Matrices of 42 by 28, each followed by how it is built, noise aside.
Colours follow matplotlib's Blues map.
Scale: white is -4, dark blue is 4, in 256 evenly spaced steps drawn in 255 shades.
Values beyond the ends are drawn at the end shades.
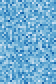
repeating rows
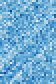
Hankel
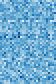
repeating columns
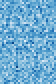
repeating columns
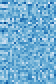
low rank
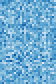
blocks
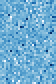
sparse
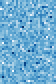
sparse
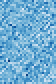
Hankel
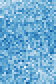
smooth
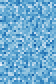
repeating columns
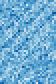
Hankel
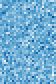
uneven columns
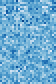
low rank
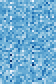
uneven columns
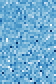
sparse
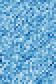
Hankel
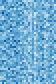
repeating rows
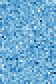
sparse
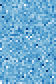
sparse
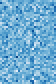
low rank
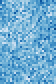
smooth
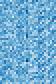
repeating rows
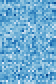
blocks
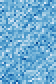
Hankel
